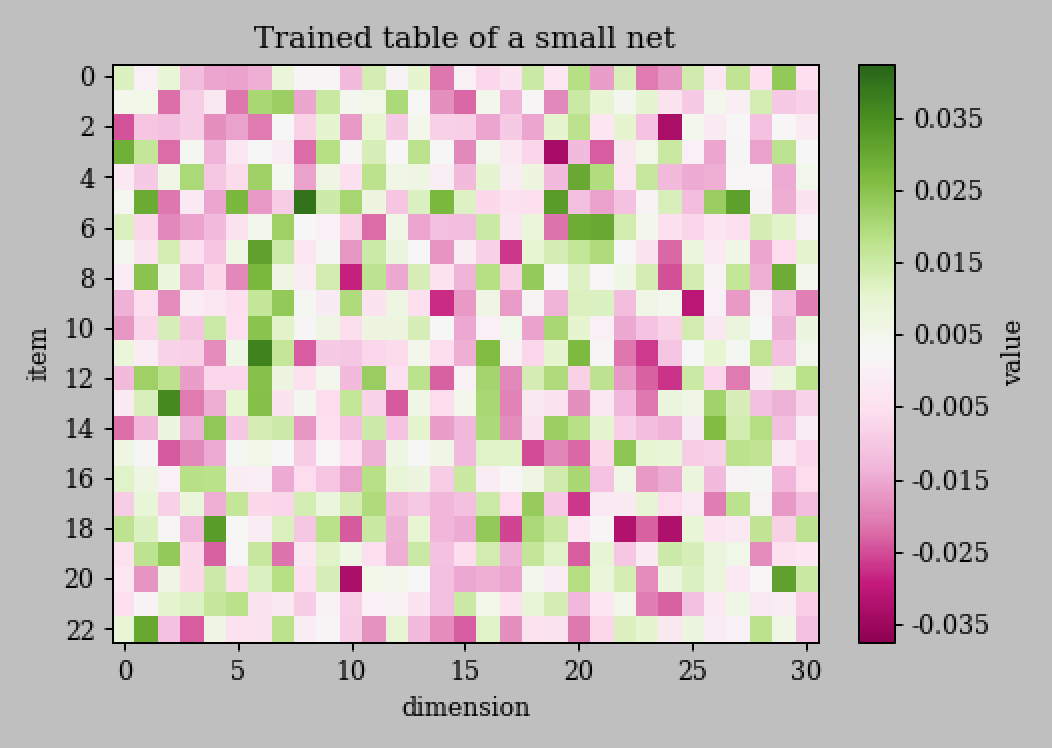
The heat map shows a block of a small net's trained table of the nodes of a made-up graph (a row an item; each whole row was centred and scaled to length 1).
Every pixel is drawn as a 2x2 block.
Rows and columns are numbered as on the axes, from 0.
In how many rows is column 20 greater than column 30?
13
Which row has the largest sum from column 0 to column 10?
5
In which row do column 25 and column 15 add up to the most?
16
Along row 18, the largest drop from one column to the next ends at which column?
17
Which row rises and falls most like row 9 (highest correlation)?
1
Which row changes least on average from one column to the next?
21
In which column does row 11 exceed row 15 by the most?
20
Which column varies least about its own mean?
9
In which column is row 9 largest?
7
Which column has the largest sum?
6
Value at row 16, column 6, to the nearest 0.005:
0
